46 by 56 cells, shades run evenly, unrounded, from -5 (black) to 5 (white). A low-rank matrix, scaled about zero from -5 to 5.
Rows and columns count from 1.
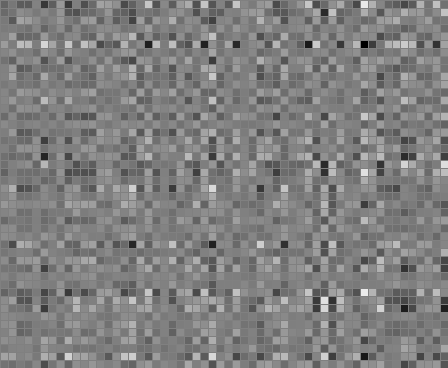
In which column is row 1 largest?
46
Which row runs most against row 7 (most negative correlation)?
8
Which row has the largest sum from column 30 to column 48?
20
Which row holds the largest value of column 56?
21
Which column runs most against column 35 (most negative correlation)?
23
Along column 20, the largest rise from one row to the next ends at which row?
6
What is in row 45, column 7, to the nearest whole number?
1
